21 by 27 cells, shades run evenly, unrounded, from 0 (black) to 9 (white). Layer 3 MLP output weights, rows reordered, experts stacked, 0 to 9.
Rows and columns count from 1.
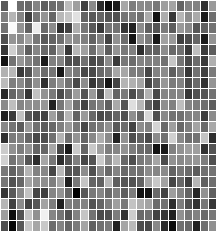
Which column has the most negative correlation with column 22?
6
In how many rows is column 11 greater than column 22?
10
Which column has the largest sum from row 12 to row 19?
13
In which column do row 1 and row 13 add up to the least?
15
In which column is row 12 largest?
20
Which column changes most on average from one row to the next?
1
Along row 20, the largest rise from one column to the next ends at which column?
17
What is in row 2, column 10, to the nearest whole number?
8
